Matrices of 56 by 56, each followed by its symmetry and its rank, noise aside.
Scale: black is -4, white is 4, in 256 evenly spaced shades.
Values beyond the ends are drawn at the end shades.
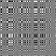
symmetric, rank one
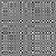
symmetric, rank two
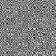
no symmetry, rank three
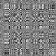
symmetric, rank three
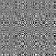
antisymmetric, rank two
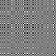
symmetric, rank one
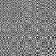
symmetric, rank three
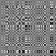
symmetric, rank two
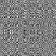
no symmetry, rank three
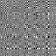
no symmetry, rank two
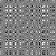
symmetric, rank two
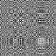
symmetric, rank three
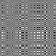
no symmetry, rank one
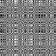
antisymmetric, rank two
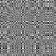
antisymmetric, rank two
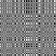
no symmetry, rank one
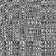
no symmetry, rank three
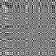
antisymmetric, rank two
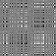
symmetric, rank one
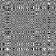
no symmetry, rank three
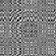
symmetric, rank two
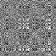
symmetric, rank three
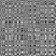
no symmetry, rank two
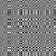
no symmetry, rank one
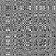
symmetric, rank three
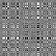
symmetric, rank one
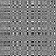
no symmetry, rank one
